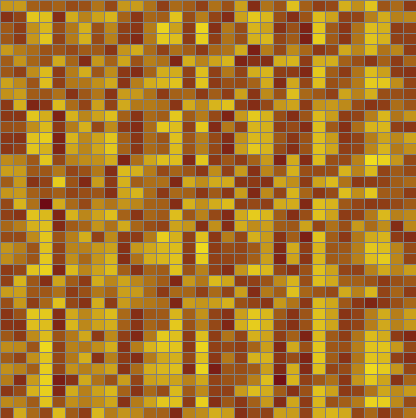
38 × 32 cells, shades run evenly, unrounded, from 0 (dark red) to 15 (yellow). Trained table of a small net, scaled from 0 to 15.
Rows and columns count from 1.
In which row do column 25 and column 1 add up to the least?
21
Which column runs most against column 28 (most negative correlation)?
26
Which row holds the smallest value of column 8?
33
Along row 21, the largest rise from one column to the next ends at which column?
19
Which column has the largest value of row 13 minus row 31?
32
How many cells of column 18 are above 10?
7
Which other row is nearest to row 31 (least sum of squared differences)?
22
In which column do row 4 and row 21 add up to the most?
4
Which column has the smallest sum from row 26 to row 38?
24
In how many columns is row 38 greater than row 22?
15
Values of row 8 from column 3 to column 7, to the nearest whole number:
5 13 4 8 8
